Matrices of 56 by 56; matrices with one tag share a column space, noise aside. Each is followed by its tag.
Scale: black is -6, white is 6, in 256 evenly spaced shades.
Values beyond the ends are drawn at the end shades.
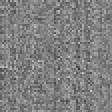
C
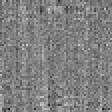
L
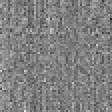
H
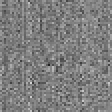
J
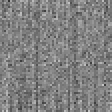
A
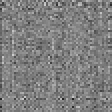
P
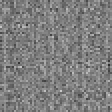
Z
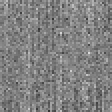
H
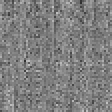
A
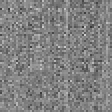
Z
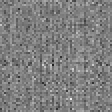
J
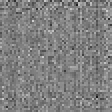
P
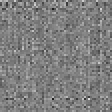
P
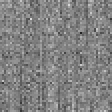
H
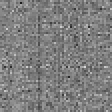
Z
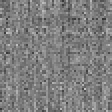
H
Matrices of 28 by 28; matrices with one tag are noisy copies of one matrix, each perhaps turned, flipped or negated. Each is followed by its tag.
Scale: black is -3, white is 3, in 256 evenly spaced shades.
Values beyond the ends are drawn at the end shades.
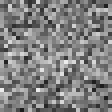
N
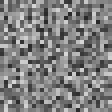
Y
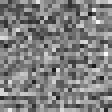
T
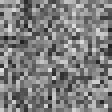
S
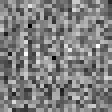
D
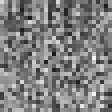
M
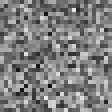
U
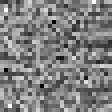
M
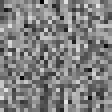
M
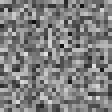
Y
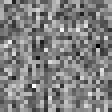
M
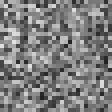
U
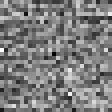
T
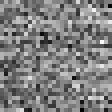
M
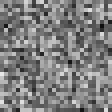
S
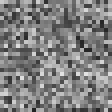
S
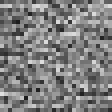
T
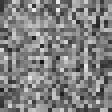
D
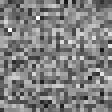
D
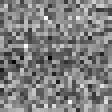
N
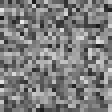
N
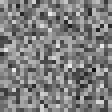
Y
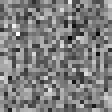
D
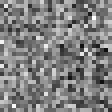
U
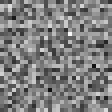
Y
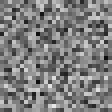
Y
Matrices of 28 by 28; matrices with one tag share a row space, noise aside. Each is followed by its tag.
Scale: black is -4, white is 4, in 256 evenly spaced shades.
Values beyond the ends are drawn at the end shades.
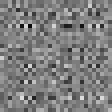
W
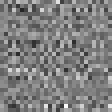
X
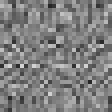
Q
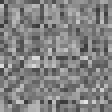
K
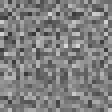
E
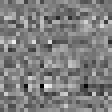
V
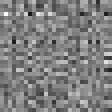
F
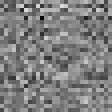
V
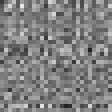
Q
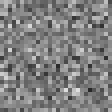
E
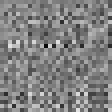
X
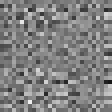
F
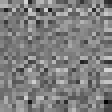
F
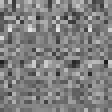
E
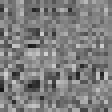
K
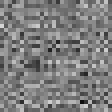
K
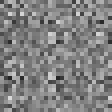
Q
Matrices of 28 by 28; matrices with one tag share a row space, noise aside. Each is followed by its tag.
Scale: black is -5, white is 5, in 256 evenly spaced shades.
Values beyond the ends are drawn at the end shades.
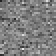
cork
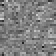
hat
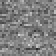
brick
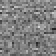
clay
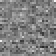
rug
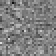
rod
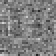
brick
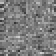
hat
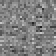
rug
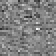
brick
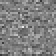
brick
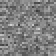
brick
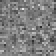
rug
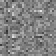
rod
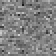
cork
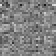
clay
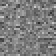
hat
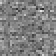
rug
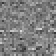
rug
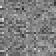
hat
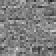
hat
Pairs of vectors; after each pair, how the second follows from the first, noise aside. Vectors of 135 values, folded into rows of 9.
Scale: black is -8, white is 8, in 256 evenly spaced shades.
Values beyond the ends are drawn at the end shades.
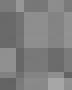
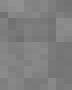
reversed, shrunk.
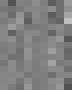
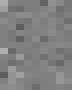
reversed, negated, partly zeroed.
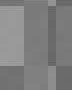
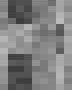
wrapped around, negated, scaled up.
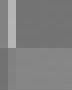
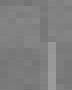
wrapped around, shrunk.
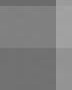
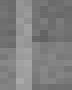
wrapped around.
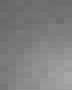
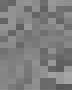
sign-scrambled.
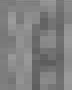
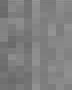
wrapped around, shrunk.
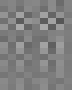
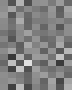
wrapped around, negated, scaled up.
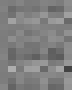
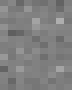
reversed, partly zeroed.
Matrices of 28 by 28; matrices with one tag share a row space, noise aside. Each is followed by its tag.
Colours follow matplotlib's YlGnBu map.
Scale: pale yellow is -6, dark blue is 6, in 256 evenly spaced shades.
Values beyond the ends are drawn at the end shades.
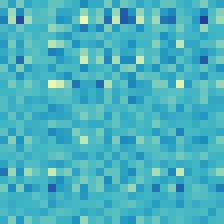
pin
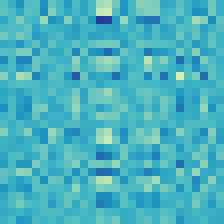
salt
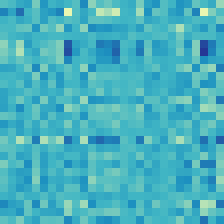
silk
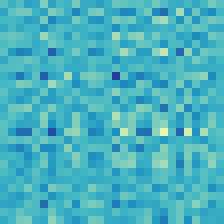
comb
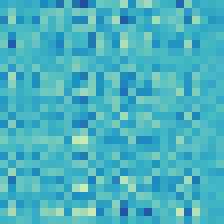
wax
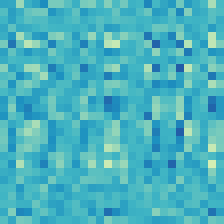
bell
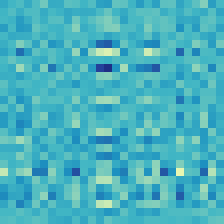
salt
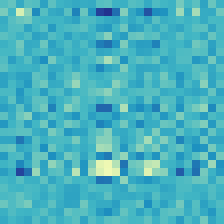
salt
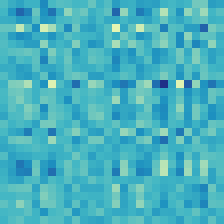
comb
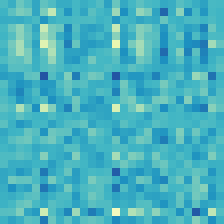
comb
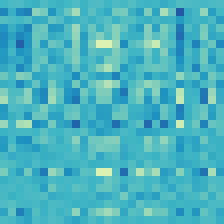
salt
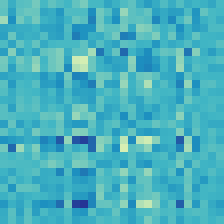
wax
